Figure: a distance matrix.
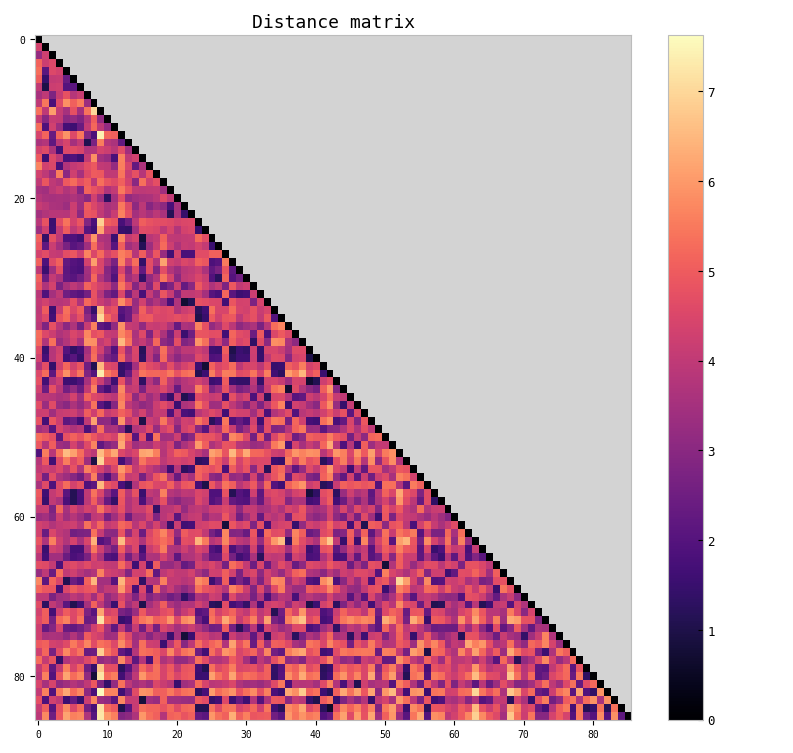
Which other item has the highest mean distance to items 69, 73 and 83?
52
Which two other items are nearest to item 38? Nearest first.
31, 45
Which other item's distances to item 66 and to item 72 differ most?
50
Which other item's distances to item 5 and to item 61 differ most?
27
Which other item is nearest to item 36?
44
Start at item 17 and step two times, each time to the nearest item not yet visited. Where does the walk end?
67
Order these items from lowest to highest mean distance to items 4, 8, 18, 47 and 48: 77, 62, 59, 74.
74, 59, 62, 77
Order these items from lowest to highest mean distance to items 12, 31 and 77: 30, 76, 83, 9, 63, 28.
76, 30, 83, 28, 63, 9
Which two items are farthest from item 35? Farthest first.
9, 63
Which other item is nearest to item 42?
84
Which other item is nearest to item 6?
1
